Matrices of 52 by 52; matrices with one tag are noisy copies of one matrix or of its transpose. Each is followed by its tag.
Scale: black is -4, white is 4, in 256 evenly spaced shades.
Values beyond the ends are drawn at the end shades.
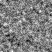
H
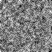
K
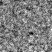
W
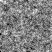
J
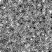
K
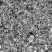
W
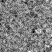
W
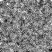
K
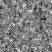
H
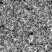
W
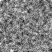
K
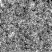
J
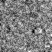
W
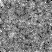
J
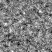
H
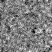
W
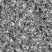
H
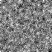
K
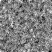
K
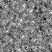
H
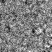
W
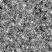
H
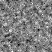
H
